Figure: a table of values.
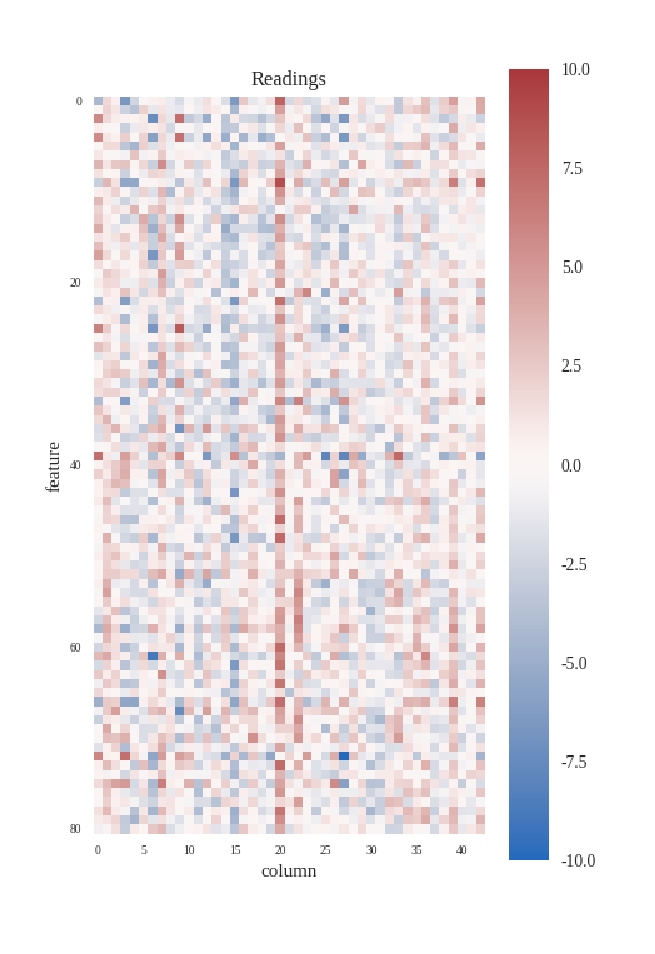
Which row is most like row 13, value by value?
31
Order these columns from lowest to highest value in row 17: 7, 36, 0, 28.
28, 36, 7, 0
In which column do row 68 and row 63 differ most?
22
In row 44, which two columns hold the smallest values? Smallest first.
12, 6
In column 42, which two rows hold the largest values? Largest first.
9, 66
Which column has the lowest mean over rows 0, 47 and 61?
15
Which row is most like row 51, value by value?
45
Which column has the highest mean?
20
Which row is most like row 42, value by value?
30
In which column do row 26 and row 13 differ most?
33
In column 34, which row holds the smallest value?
39
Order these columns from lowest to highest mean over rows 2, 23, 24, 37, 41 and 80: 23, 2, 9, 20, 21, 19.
19, 21, 23, 2, 9, 20
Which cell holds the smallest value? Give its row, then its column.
72, 27
